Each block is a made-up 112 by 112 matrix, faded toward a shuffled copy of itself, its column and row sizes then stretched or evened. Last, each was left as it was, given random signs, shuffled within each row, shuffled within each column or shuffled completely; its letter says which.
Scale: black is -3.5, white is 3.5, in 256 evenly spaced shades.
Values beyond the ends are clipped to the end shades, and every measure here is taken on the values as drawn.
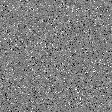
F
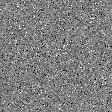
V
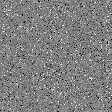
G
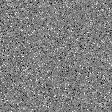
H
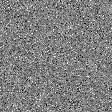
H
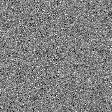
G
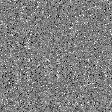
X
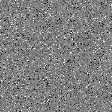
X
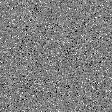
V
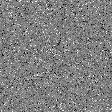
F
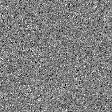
V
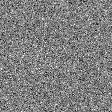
H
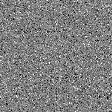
X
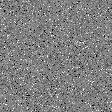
F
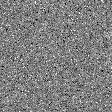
H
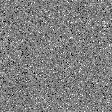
V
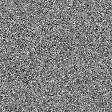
F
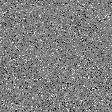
F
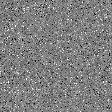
V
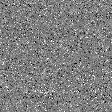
F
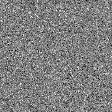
V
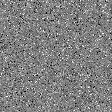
F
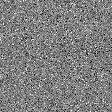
V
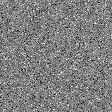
H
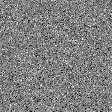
F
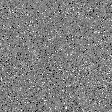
F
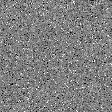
G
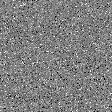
F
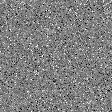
H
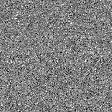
X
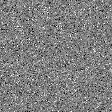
V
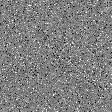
H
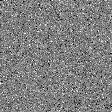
F
